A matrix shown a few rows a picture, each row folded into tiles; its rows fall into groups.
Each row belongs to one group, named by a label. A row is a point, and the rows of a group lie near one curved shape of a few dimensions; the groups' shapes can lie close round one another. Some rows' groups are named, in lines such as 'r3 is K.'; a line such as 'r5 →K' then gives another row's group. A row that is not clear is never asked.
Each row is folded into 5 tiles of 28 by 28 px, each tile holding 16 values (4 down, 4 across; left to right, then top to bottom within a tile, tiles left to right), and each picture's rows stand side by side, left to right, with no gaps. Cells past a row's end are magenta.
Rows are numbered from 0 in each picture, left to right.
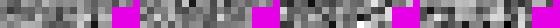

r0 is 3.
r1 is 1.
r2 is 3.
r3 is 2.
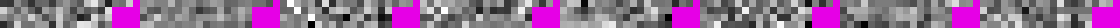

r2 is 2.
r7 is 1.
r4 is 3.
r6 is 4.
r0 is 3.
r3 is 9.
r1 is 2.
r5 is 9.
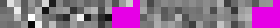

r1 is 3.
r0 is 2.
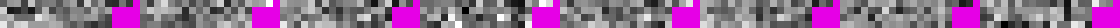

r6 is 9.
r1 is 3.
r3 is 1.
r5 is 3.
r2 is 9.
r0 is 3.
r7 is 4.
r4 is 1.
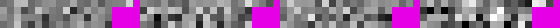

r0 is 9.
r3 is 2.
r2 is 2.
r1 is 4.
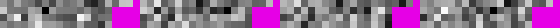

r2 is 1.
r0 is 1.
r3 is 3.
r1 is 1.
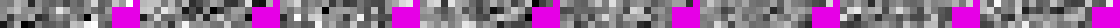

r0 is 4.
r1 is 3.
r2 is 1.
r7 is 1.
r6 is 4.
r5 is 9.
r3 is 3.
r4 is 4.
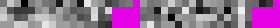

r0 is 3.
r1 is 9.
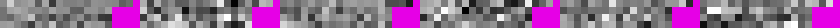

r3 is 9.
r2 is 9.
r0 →2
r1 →1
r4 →4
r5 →4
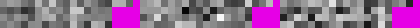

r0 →4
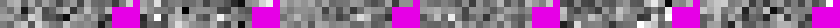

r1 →1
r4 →3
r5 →9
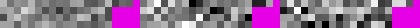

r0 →9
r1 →3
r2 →2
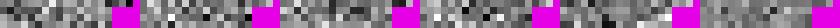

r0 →9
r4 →3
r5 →9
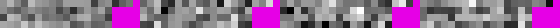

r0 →3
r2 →2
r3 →2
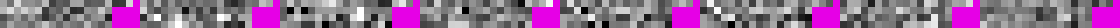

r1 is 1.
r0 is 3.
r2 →2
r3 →1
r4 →2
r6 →4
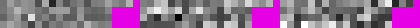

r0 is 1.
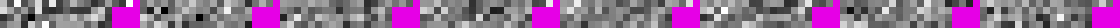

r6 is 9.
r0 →1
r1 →9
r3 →3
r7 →2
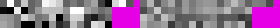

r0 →2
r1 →2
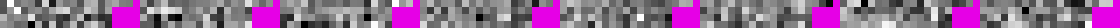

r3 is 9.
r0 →2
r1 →4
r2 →4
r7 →1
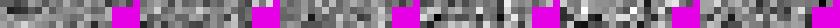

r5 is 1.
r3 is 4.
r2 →9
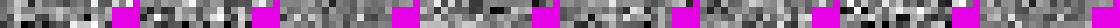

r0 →4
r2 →1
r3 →3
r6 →2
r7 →1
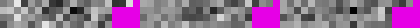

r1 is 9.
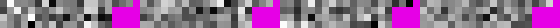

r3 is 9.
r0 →2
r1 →3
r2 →9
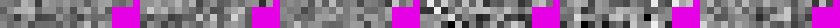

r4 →4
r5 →9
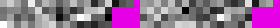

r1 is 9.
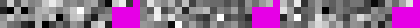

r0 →2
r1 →2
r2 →1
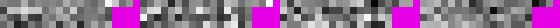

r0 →4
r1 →4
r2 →1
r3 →3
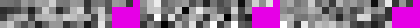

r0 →2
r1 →1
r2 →9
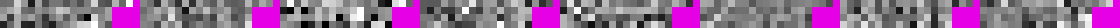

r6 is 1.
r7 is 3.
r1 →1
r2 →2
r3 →9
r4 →2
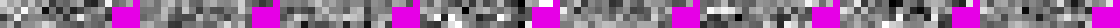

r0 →9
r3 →1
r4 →3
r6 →3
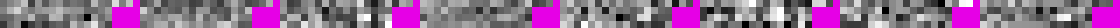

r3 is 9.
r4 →9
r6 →1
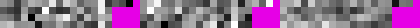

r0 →9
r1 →1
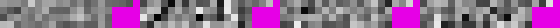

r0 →2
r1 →4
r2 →4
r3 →9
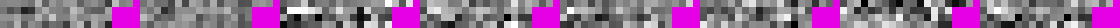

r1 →4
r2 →4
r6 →3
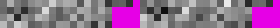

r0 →9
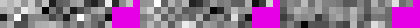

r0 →9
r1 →3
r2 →4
